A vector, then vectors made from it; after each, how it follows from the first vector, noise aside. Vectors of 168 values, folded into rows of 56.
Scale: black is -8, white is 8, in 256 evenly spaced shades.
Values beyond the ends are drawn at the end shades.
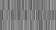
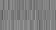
shrunk.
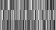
negated, scaled up.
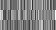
negated, scaled up.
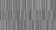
reversed, shrunk.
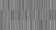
shrunk.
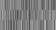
wrapped around, negated.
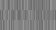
shrunk.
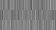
shrunk.
